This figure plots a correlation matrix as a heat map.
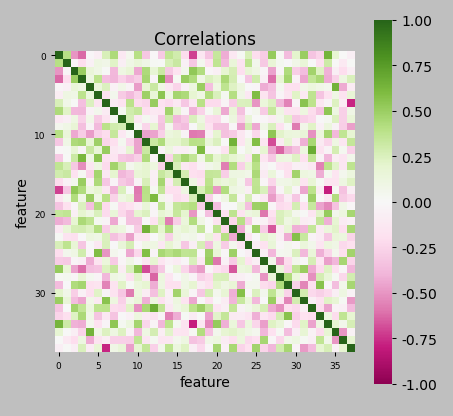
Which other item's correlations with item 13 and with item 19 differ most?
26
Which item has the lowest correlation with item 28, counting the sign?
12
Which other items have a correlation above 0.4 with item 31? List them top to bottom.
0, 6, 27
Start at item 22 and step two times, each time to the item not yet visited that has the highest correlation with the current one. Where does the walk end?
25
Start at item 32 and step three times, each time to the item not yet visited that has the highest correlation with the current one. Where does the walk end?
4
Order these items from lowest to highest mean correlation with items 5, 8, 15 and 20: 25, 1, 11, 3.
3, 1, 11, 25
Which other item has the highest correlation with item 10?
27
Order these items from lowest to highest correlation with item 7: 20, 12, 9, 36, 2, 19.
2, 36, 12, 19, 20, 9
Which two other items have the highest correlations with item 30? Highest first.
23, 15
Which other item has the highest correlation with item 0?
34
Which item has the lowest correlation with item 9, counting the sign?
30
